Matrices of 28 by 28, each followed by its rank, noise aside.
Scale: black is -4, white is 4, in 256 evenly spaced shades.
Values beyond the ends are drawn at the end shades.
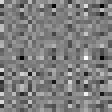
two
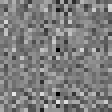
four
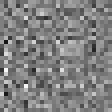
four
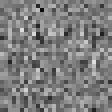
six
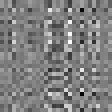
two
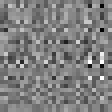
three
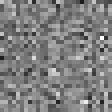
four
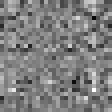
four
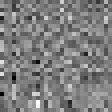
four
